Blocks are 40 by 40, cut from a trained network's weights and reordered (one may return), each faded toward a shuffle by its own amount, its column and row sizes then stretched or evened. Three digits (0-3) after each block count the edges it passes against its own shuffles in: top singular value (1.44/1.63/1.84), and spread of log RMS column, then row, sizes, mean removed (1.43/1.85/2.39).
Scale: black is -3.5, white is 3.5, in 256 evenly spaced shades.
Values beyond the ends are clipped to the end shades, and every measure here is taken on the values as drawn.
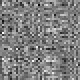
3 1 3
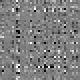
1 3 3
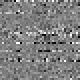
1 1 3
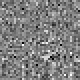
2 2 1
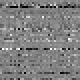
2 0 3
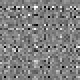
3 2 3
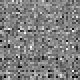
1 2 2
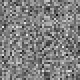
2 1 0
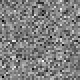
1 0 0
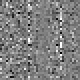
0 3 0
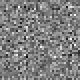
2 1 1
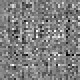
1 1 2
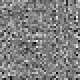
1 3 0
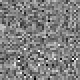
1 1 0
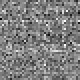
0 0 1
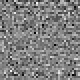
0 0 1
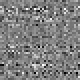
2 1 3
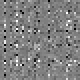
0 3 2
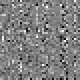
0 3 1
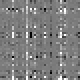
3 3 3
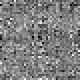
0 2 0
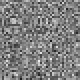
3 2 0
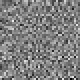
3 0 2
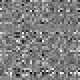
3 2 3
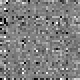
0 3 3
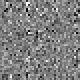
2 2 1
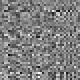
3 1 3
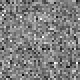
0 0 1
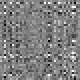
3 3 3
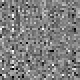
1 2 1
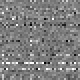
1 0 3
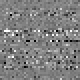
0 0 3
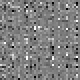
0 3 2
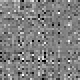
1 3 2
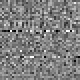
2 0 2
